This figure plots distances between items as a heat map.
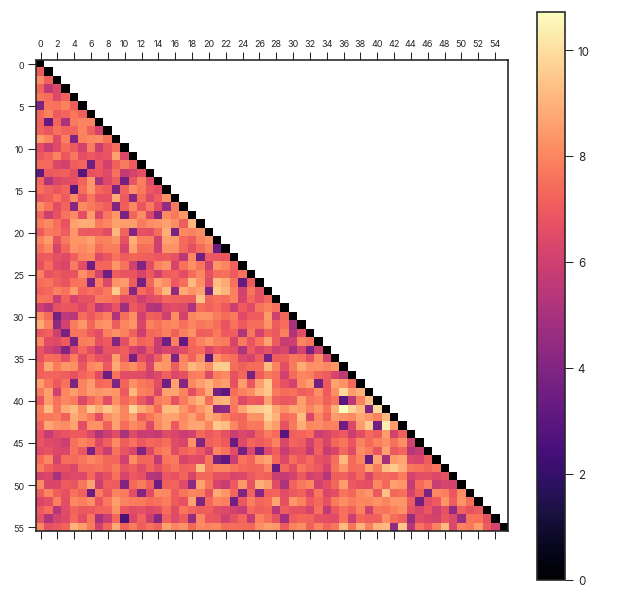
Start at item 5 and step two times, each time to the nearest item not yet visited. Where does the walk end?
0
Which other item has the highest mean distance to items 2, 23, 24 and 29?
41
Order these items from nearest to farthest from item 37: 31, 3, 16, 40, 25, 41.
25, 40, 16, 3, 31, 41
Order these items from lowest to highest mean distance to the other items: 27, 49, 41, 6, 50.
49, 50, 6, 27, 41
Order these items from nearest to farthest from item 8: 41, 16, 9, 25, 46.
25, 46, 16, 9, 41
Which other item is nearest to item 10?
54
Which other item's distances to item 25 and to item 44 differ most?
29
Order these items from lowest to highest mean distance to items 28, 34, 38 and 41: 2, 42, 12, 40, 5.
2, 12, 5, 40, 42
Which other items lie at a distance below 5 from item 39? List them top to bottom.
21, 22, 41, 47
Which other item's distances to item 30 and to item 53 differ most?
9
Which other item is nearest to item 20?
35
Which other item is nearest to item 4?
15
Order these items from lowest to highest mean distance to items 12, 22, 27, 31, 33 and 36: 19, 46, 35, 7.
46, 35, 7, 19
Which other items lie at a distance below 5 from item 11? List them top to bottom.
16, 20, 27, 35
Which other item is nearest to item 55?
42
